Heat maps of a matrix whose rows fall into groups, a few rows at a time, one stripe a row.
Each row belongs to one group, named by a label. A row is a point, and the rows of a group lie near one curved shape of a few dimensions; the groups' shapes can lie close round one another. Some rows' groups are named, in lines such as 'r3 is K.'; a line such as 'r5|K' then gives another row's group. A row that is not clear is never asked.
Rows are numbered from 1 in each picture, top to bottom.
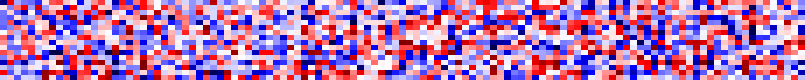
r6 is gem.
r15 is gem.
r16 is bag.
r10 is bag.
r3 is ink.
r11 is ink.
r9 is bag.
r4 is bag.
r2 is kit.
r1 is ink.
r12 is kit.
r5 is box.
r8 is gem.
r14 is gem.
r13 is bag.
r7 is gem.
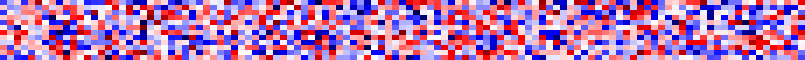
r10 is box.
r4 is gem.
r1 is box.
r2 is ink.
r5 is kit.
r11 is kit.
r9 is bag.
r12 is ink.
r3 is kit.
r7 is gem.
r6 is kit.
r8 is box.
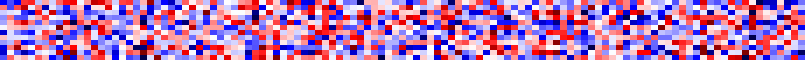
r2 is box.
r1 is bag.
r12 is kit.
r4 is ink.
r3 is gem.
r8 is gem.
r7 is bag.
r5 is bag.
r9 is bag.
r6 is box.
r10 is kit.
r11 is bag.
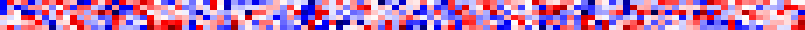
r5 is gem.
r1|ink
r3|bag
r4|bag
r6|gem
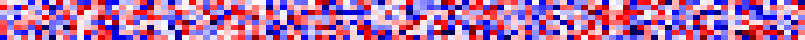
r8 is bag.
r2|gem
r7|gem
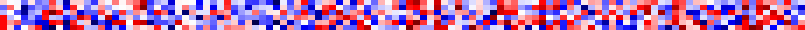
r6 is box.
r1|bag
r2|bag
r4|gem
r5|bag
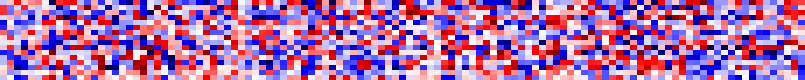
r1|bag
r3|bag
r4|kit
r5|bag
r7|ink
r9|ink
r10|gem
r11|gem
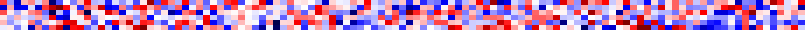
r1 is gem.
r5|ink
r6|kit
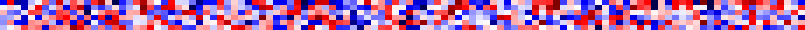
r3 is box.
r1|bag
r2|gem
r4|ink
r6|gem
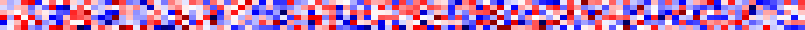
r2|gem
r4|ink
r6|ink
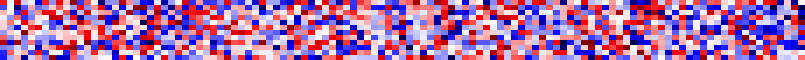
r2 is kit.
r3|gem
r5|gem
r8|gem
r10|ink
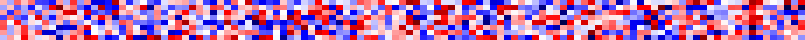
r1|bag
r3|ink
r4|bag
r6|gem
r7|box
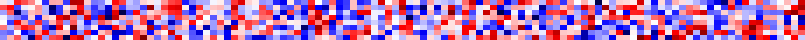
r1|gem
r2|gem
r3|ink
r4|ink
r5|box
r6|bag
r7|bag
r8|kit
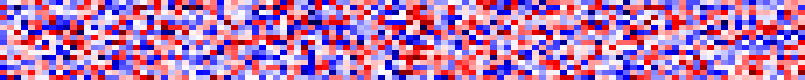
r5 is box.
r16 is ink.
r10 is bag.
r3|ink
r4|bag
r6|gem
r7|ink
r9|gem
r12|bag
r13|bag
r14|bag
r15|bag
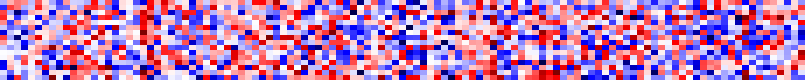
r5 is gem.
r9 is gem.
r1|kit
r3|box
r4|gem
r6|ink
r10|box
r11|gem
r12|gem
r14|bag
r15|gem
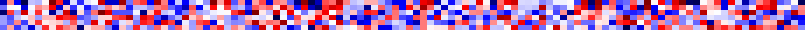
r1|box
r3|bag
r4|ink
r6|ink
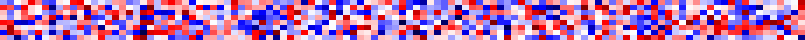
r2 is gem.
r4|bag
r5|gem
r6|ink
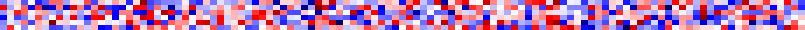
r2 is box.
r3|kit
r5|gem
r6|ink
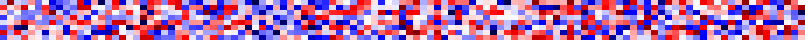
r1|ink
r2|gem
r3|gem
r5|gem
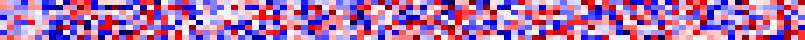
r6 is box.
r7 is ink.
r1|gem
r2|ink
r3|gem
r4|kit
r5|box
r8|ink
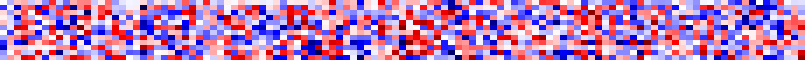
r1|gem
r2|bag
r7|bag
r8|ink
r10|bag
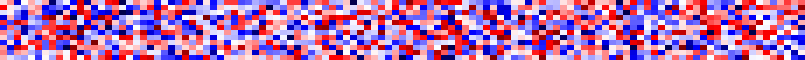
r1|box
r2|gem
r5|box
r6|ink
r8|ink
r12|gem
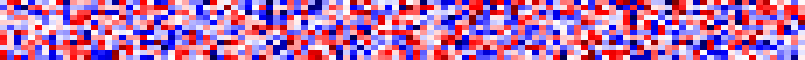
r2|box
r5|gem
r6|kit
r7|box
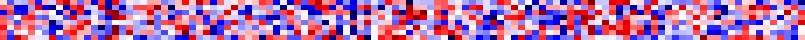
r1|ink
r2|box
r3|box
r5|gem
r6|ink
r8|box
